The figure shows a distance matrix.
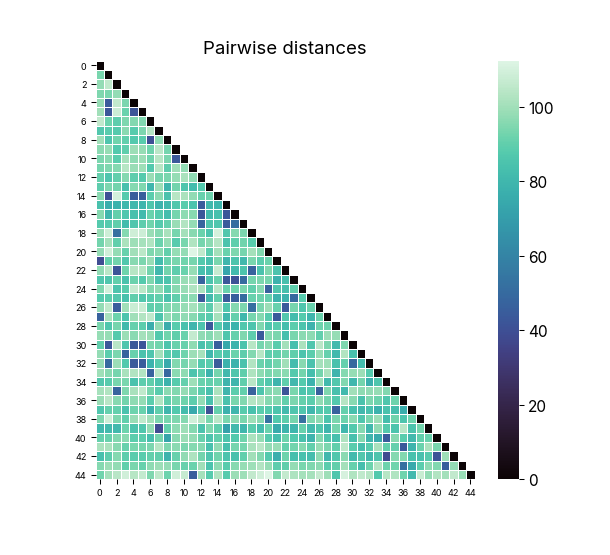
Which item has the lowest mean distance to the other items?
15
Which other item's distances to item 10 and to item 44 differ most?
9
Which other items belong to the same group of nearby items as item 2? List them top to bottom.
18, 22, 26, 35
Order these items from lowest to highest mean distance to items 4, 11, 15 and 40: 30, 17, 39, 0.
30, 17, 39, 0
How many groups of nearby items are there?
14
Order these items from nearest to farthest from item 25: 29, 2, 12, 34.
12, 34, 2, 29
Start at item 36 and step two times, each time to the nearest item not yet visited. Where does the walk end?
43
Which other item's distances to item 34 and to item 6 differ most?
42
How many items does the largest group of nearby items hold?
6
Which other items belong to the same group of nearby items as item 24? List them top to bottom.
20, 38
